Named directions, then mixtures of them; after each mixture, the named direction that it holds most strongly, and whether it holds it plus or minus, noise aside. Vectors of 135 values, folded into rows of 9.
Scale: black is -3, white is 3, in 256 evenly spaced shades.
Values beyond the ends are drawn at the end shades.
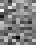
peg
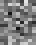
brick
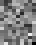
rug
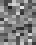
rug, plus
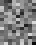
rug, plus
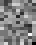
rug, plus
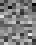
peg, minus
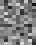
rug, plus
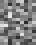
brick, minus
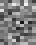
brick, plus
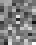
rug, minus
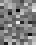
rug, minus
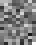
rug, minus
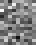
peg, plus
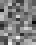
peg, minus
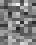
brick, plus
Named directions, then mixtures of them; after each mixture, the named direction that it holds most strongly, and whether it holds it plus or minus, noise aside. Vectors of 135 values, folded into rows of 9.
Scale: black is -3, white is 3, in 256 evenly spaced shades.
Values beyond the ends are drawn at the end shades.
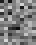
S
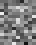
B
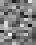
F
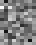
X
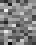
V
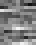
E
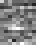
E, plus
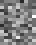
B, plus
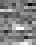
E, plus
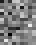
S, plus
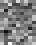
V, minus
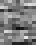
E, minus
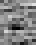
E, minus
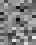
B, minus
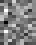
V, plus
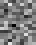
V, minus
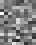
B, plus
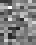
S, plus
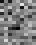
S, plus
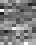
E, plus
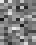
S, minus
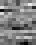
E, minus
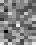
V, minus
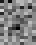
S, plus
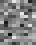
F, minus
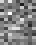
S, minus
